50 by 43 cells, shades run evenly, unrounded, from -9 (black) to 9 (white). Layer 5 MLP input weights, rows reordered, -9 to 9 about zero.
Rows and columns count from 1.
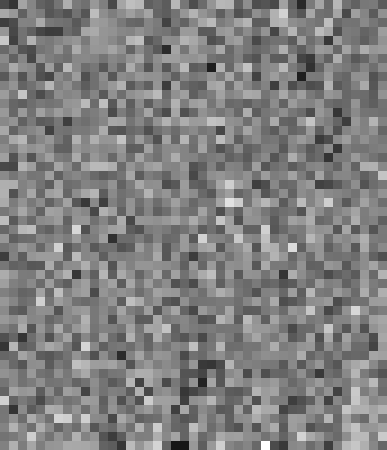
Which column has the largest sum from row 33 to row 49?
40
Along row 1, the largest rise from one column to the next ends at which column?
3
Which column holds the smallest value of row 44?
21
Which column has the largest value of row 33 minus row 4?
7
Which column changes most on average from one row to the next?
25
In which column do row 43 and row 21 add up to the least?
23
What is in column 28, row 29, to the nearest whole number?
2
